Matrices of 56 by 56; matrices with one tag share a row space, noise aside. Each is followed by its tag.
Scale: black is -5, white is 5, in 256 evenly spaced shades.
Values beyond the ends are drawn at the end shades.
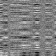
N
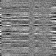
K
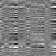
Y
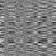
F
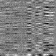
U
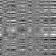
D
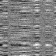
N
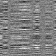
N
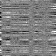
K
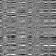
D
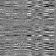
U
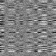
F
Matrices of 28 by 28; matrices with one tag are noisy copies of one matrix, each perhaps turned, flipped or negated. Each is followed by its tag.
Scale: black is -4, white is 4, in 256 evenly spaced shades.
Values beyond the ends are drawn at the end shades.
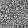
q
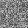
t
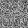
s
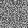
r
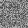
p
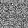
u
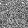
u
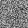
s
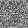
p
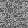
t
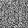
r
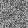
t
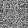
u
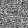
q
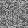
t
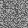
u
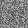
u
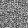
q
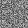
s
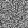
s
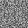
r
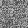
t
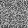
u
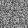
u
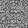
r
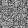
t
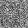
p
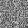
q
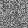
u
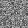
t
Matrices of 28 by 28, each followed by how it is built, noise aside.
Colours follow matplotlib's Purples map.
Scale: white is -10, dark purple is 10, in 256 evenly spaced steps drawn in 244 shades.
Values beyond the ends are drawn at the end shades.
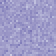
noise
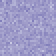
noise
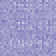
blocks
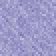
Toeplitz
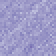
Hankel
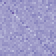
diagonal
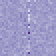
uneven columns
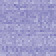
blocks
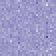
uneven columns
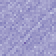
Hankel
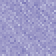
Toeplitz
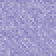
Toeplitz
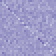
diagonal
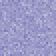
noise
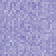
blocks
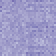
blocks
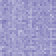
blocks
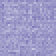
blocks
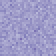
noise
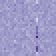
uneven columns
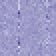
uneven columns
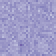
low rank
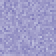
noise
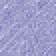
Hankel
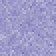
noise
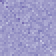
diagonal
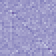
diagonal
